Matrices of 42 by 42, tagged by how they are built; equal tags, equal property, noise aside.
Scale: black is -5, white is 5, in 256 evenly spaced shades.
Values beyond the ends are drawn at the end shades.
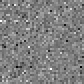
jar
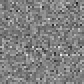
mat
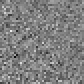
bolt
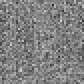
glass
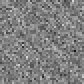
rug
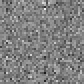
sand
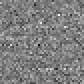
mat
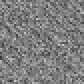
rug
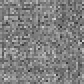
glass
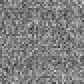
glass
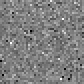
jar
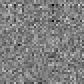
sand
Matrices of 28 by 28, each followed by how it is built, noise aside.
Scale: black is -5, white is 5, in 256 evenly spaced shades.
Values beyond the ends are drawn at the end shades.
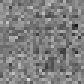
blocks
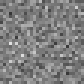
noise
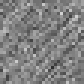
Hankel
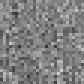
blocks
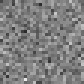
noise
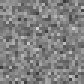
noise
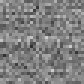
blocks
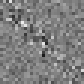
banded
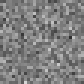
noise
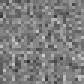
blocks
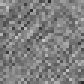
Hankel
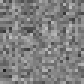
blocks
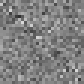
banded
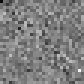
banded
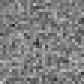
noise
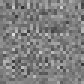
low rank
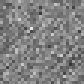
Hankel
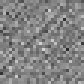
Hankel
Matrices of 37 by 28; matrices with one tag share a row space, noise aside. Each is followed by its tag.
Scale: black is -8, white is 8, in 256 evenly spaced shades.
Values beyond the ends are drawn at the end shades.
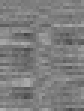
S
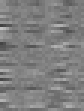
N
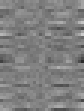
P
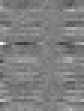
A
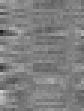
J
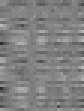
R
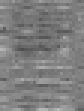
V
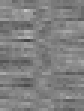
S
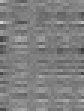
R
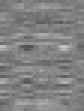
V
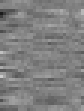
J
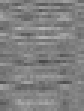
V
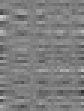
R
